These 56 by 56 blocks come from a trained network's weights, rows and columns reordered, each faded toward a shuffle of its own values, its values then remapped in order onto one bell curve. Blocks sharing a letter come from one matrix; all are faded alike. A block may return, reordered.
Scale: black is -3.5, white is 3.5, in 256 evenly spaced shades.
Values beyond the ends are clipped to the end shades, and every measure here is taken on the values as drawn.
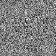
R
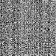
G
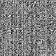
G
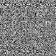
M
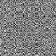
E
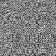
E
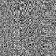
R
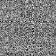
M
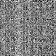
G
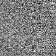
M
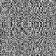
E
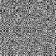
E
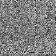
M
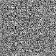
M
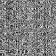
G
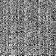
G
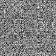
M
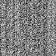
G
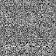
M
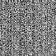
G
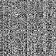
G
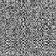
E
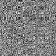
E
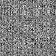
G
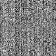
G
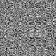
E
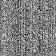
G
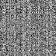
G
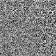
M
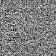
M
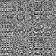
E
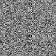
R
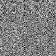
R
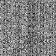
G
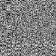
R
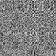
E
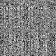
G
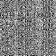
G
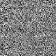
M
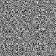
R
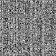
G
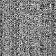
G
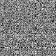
M
